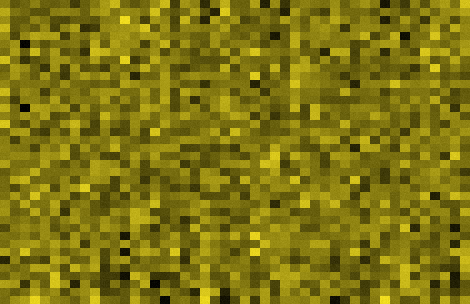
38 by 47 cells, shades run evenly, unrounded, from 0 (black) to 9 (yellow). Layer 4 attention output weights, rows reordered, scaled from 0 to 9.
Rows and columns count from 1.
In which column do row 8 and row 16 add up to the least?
3
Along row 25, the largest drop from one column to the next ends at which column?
44
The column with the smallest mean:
18
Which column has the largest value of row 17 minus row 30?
16
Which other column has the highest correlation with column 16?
46
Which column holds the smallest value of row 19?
36
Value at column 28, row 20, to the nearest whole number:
8
